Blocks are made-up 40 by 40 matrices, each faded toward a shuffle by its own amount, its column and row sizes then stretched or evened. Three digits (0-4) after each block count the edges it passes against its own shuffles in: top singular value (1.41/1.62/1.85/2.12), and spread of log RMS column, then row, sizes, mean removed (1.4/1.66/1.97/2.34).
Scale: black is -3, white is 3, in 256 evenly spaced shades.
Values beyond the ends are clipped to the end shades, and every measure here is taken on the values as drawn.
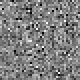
0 0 0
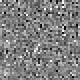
0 2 2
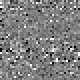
1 1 3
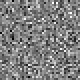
2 1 0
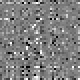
3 4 4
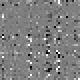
0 4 3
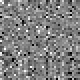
3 1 0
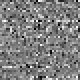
2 0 4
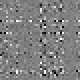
2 4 3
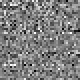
2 0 3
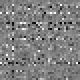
2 2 4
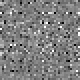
1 1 3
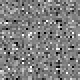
0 3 3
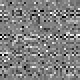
4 0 4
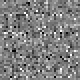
2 1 2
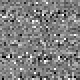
0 0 4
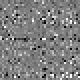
3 1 2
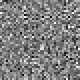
2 1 0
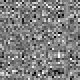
3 2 1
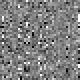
1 4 0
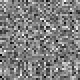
3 1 0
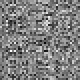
3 3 0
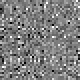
2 2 0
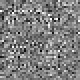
1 1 3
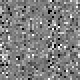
1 4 0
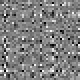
4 4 3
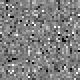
0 1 0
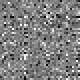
3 3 1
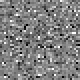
1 1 3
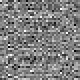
4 1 0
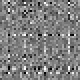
4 3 3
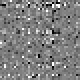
3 3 3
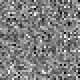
1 2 1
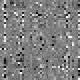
3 4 1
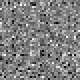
2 0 2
